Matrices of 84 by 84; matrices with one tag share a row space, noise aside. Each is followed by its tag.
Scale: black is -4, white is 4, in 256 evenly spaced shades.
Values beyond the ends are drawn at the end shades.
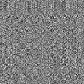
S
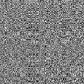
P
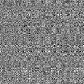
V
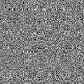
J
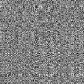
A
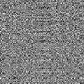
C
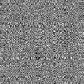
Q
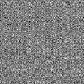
V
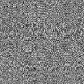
J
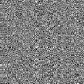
A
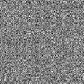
V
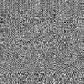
Q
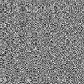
S
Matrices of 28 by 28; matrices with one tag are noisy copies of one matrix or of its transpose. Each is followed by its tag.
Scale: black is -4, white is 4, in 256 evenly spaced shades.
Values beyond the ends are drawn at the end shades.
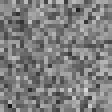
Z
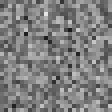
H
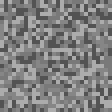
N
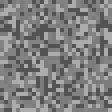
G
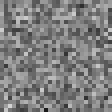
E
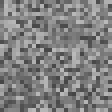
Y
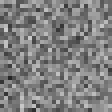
N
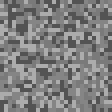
N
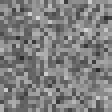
Z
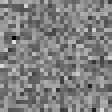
E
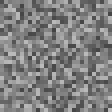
G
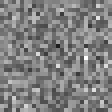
G
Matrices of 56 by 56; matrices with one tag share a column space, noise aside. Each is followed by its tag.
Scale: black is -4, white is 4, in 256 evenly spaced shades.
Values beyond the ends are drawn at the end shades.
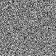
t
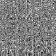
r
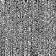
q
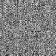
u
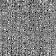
q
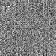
u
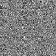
t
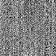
q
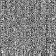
r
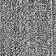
q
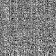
r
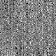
q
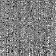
r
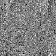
u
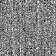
q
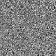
t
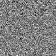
t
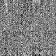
u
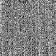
q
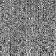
r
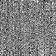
q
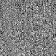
u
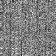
q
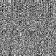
u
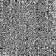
q
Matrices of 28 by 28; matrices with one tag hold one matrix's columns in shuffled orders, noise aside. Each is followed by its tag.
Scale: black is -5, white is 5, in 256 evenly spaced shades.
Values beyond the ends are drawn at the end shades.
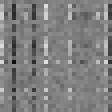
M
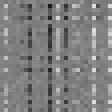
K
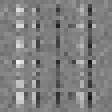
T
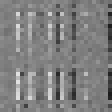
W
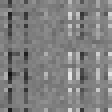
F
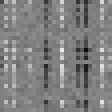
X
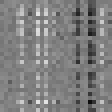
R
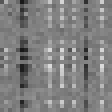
X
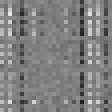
R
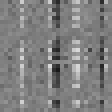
X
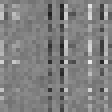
M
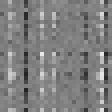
F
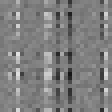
F
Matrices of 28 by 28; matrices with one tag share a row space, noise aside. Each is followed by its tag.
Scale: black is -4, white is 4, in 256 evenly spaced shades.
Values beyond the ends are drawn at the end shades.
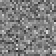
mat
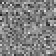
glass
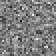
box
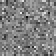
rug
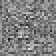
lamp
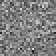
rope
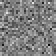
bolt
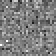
box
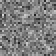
glass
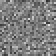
glass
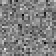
rug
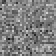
box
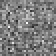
lamp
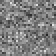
mat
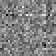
rug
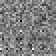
rope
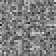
glass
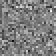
bolt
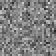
glass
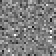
bolt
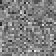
bolt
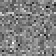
mat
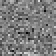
lamp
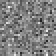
box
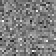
rope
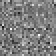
glass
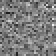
mat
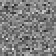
rug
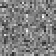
rug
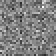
rope
